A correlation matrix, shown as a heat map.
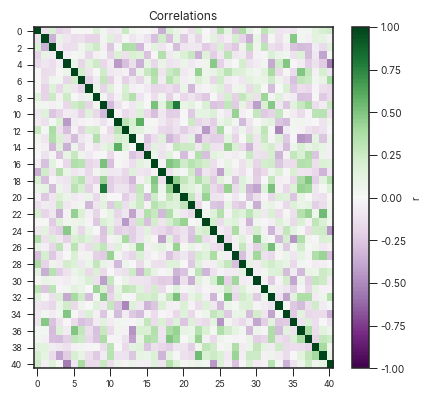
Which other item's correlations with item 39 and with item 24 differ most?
4
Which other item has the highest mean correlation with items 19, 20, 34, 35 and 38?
23
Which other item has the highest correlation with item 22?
39
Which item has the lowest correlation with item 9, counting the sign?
30
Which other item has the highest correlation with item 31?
8
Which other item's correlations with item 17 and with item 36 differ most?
25
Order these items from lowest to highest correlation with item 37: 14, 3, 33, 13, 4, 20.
13, 3, 4, 33, 20, 14
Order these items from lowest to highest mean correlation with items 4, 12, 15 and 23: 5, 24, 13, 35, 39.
13, 39, 35, 5, 24
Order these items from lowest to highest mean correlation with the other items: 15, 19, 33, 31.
33, 15, 31, 19
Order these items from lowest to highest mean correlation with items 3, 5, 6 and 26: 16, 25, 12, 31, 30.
12, 30, 25, 31, 16
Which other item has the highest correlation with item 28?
0
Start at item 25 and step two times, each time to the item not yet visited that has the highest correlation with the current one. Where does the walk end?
27
